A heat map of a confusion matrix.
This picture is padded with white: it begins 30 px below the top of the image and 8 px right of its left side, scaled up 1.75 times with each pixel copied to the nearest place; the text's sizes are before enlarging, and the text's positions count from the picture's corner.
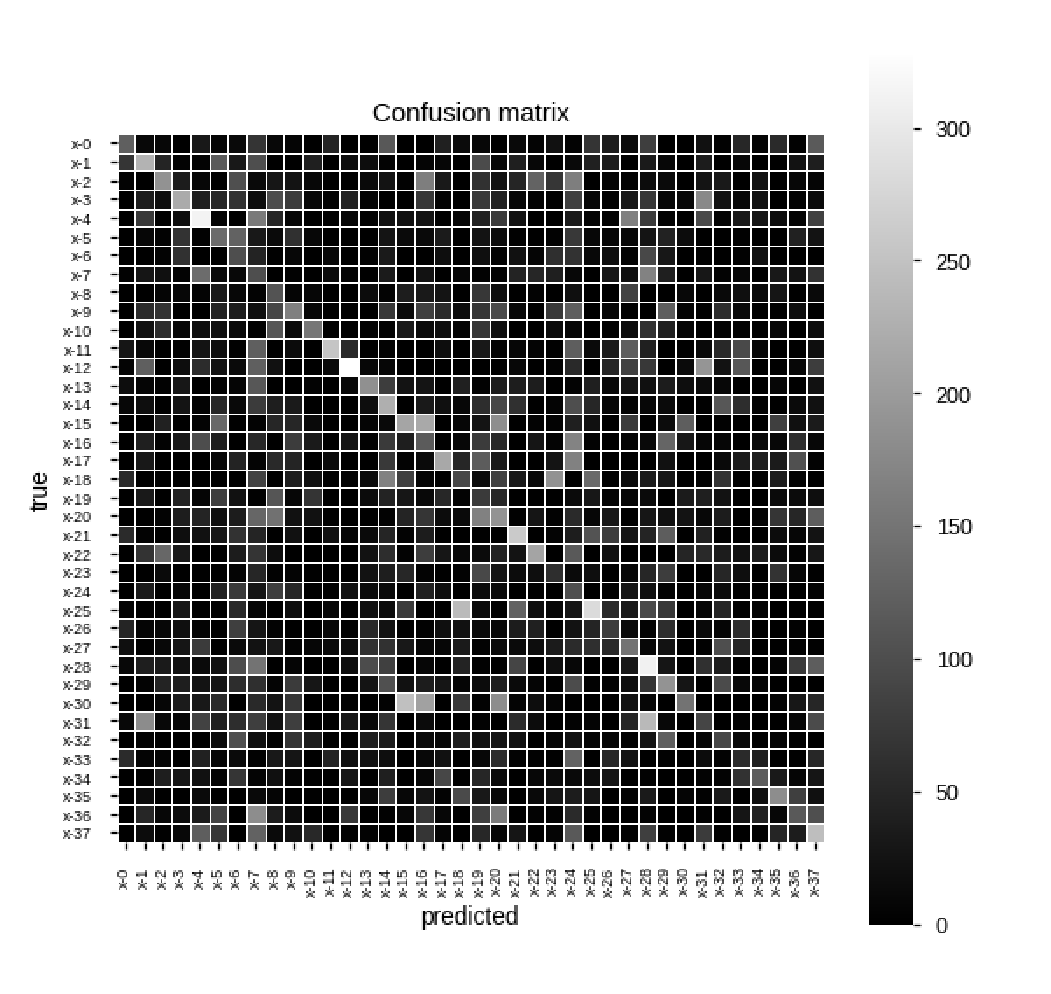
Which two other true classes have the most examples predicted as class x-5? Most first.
x-15, x-1
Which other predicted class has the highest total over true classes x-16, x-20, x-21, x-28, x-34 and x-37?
x-7
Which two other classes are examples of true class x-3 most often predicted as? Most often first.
x-31, x-8
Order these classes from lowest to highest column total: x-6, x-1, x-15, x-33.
x-33, x-15, x-1, x-6
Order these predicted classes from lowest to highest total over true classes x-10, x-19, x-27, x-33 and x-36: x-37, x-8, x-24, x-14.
x-14, x-37, x-24, x-8
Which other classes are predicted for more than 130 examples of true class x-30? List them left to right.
x-15, x-16, x-20
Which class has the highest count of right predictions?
x-12
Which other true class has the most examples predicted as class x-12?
x-36
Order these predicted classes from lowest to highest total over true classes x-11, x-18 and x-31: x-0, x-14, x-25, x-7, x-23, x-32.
x-0, x-32, x-25, x-23, x-14, x-7
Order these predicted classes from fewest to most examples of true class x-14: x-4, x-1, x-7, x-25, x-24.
x-4, x-1, x-25, x-7, x-24
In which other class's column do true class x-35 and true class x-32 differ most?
x-29
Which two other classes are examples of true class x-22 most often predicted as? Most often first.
x-2, x-24
